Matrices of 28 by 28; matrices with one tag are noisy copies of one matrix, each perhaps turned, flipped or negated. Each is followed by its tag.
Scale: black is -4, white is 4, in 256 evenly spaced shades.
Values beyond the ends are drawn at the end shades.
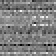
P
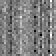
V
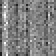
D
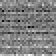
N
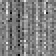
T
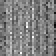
N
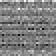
N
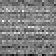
N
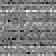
P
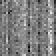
D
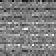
N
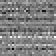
T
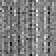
T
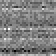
D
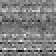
V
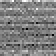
N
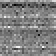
D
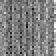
N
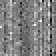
V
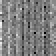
N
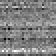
D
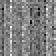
P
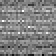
N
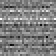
T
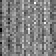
N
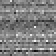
V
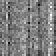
D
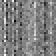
V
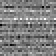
T
